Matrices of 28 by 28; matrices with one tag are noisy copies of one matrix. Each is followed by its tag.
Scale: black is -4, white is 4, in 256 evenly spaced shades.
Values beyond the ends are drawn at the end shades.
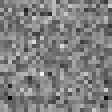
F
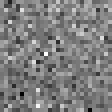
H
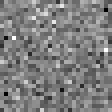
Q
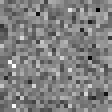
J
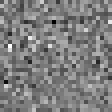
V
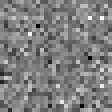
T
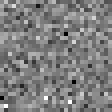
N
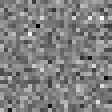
T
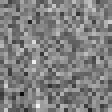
H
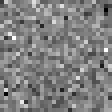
Q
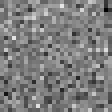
Q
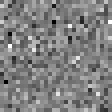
V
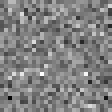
F
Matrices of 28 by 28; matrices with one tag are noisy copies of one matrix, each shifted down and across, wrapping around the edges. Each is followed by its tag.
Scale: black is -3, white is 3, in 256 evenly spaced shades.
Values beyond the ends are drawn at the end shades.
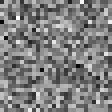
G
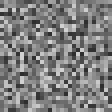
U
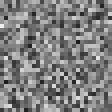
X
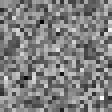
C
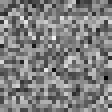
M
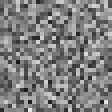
U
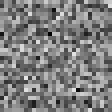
M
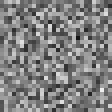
U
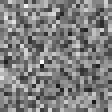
X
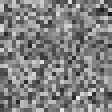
G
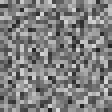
U
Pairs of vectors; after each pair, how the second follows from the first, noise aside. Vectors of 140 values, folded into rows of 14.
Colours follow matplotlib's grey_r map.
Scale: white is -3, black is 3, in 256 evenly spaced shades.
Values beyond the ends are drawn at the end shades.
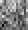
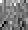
partly zeroed.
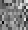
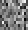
sign-scrambled.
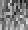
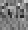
wrapped around, negated, partly zeroed.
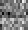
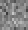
wrapped around, negated, shrunk.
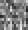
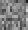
negated, shrunk.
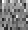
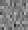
wrapped around, negated, shrunk.
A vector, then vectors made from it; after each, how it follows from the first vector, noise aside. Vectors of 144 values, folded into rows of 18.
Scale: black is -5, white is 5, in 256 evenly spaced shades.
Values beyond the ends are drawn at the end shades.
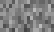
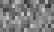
reversed.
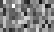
reversed, scaled up.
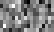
reversed, scaled up.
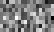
wrapped around, negated, scaled up.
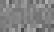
wrapped around, partly zeroed.
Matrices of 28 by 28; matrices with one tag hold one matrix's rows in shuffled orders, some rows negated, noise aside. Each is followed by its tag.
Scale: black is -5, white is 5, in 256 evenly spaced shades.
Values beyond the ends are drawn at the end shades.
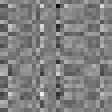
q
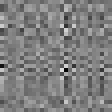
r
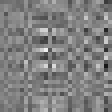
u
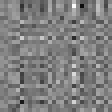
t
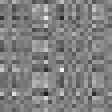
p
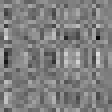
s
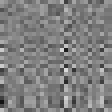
r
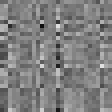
q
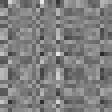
q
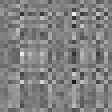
t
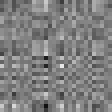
p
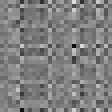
t
